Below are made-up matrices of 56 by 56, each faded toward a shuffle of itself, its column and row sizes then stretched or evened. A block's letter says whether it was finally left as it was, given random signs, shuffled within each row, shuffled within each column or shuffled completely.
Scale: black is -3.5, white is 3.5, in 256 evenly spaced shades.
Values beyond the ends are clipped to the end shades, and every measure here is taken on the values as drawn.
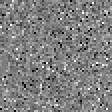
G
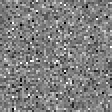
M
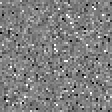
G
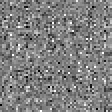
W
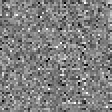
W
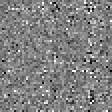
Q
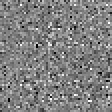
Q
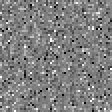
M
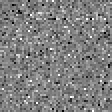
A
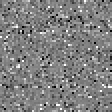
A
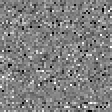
A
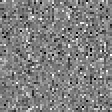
W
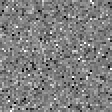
G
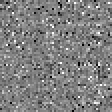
Q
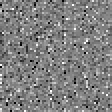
M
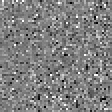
Q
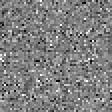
A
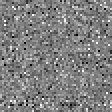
A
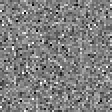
G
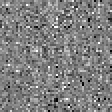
W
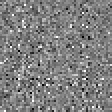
W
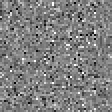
M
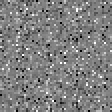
M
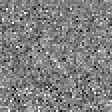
A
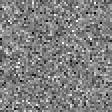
G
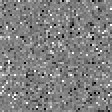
A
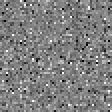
Q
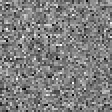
Q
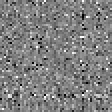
W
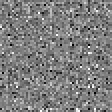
Q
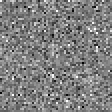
Q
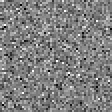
G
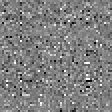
W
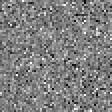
M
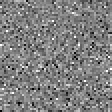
A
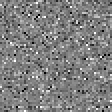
A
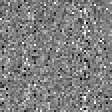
M
